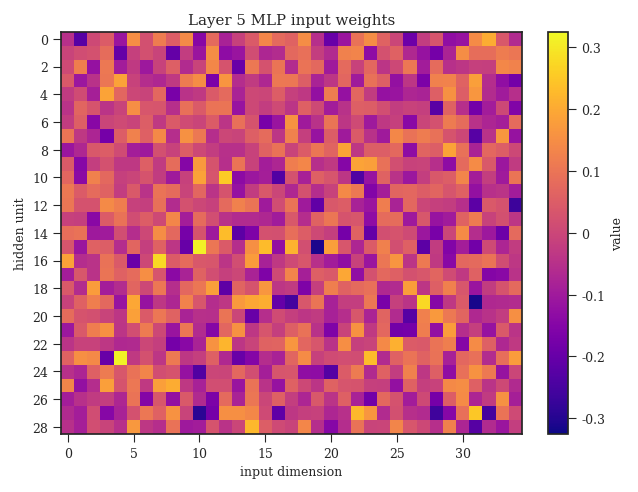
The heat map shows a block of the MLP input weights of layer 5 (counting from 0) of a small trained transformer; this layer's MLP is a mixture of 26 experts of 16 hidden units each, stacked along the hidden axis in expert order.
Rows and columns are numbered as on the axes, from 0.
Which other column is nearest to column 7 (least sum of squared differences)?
0
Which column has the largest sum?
7
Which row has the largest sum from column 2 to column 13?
12
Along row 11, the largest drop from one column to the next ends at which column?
23
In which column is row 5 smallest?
28
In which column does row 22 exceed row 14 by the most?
21
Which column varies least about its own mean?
6
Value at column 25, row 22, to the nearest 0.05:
0.2
